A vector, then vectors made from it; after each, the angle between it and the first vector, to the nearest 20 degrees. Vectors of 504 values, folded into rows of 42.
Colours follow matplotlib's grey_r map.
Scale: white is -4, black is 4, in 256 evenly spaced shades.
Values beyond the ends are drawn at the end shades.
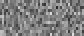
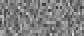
20 degrees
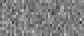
80 degrees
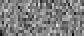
140 degrees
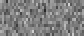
40 degrees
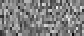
160 degrees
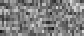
140 degrees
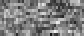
120 degrees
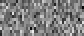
80 degrees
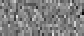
100 degrees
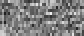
40 degrees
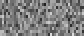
20 degrees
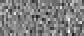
120 degrees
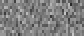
40 degrees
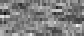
60 degrees
